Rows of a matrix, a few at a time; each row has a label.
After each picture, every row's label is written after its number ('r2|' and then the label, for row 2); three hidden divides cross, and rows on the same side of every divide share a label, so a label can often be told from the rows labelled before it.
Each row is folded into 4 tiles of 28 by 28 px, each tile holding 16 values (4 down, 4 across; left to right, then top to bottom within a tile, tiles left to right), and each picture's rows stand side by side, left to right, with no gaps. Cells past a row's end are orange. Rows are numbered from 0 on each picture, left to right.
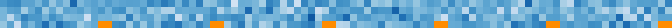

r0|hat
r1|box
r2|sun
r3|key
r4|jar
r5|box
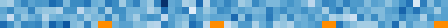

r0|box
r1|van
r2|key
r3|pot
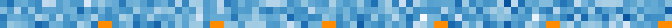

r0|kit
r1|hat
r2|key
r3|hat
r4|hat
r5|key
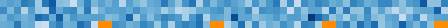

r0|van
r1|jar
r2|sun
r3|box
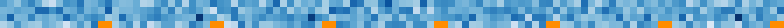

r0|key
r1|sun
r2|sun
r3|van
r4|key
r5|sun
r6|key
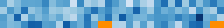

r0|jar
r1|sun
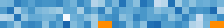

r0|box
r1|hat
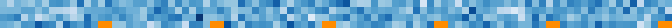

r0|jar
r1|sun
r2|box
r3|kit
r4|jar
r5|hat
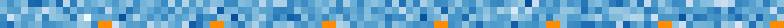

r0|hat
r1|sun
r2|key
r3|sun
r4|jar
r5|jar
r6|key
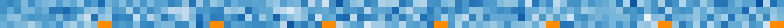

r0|pot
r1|jar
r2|jar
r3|key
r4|pot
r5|hat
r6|van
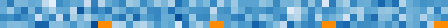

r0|kit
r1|key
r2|jar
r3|box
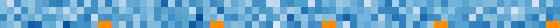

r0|jar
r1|sun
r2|kit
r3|sun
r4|jar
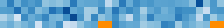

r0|pot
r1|pot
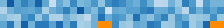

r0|hat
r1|kit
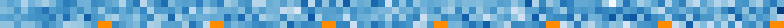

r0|key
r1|van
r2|jar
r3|hat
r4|jar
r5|key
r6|key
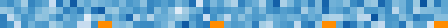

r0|hat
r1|jar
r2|van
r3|van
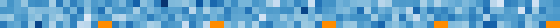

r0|hat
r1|van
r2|kit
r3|kit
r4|kit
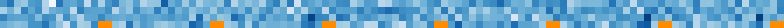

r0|kit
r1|sun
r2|sun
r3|key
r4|box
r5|sun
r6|sun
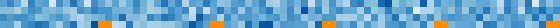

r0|kit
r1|sun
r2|kit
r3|van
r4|kit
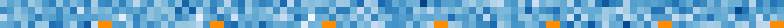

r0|van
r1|hat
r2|hat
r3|van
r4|kit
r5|box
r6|pot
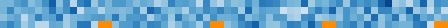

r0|van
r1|kit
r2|jar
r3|van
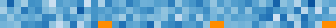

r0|kit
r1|box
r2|van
